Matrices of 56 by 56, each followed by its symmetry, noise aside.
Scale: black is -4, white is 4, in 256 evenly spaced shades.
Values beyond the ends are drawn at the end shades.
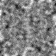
same after a half turn.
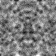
mirrored left to right.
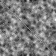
same after a half turn.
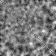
symmetric.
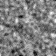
antisymmetric.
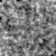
symmetric.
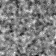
antisymmetric.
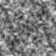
same after a half turn.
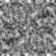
same after a half turn.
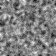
antisymmetric.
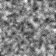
symmetric across the other diagonal.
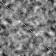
same after a half turn.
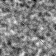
no symmetry.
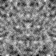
mirrored left to right.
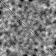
same after a half turn.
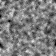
no symmetry.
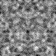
mirrored left to right.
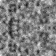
mirrored top to bottom.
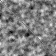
no symmetry.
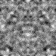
mirrored left to right.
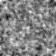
symmetric across the other diagonal.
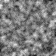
symmetric.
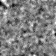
antisymmetric.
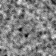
symmetric across the other diagonal.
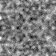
mirrored top to bottom.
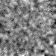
antisymmetric.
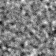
antisymmetric.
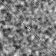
no symmetry.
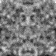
mirrored left to right.
